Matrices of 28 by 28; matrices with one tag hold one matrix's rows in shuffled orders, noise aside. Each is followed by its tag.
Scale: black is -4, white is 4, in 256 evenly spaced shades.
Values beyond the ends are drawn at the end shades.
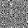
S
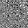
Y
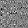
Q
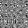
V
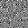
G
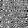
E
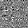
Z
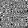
E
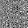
Y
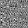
Q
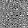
Y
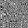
Q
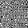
E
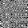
E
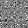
V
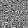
Z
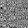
Q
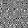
G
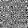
E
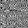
Q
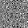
Y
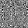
S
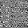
E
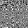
Z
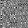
Q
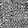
E
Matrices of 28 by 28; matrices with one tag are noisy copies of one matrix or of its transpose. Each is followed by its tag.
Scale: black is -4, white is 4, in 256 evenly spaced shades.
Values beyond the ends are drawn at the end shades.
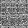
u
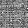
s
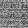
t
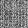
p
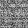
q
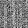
q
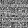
q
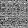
u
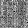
u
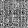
p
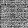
p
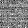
q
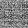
t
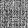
p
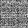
u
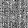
t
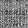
p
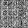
u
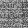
t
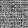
p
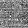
t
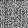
p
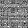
q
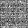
u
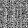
q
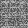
u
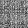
s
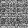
u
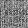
p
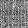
p
